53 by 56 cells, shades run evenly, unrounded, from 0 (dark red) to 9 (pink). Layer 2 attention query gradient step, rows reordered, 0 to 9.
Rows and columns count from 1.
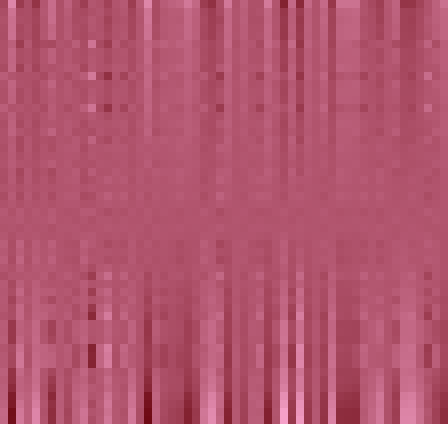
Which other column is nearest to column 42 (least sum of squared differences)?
51
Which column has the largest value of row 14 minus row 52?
19
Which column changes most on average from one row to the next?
12
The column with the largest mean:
38
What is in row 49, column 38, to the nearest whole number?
7
